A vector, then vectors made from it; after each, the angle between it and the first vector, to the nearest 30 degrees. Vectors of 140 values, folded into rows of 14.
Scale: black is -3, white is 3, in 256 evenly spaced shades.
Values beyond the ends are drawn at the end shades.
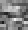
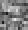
30 degrees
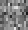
60 degrees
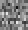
120 degrees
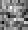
30 degrees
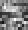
30 degrees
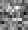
30 degrees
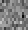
90 degrees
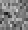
60 degrees
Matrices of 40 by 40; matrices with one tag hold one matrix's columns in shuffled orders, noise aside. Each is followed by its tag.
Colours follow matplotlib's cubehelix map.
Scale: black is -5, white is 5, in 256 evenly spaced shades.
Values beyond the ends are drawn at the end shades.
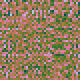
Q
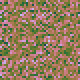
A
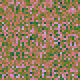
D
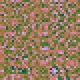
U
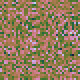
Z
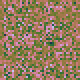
D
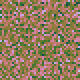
A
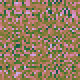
Q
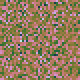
A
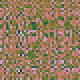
Z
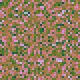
A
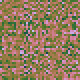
Z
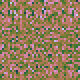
Q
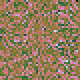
A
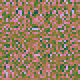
Q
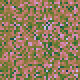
D
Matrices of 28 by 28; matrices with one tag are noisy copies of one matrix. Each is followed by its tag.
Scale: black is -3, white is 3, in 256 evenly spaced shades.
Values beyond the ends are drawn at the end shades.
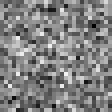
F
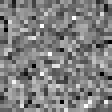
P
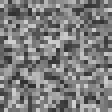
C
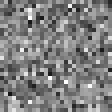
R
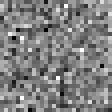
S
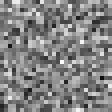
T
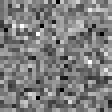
S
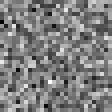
S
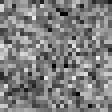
R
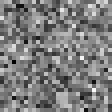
F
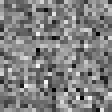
F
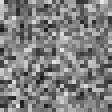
F
